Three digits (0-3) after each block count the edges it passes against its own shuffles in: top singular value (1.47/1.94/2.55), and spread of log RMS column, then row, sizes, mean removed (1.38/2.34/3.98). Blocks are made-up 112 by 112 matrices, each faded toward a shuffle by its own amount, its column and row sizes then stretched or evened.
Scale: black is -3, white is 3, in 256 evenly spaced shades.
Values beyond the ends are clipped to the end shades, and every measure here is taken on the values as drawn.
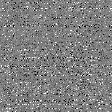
1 1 2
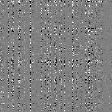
2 3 2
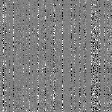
1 3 1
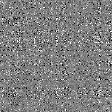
0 2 2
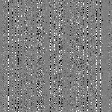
2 3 0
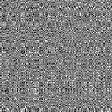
3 1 2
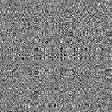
3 1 2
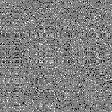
3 0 1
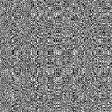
3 2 0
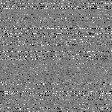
0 0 3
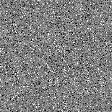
0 1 0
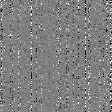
1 3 1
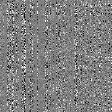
0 3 1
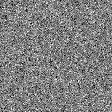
1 0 0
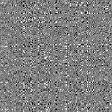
3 2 2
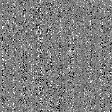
1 2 0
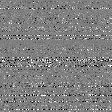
1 0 3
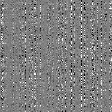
2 3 1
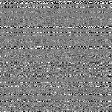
3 1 3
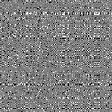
3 1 2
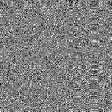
3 0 1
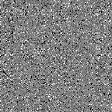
2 1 1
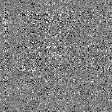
1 2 2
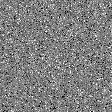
0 0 0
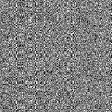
3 2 0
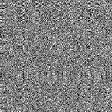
3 1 1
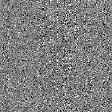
1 2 0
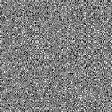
3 1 0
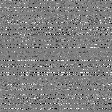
1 0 3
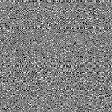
3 0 2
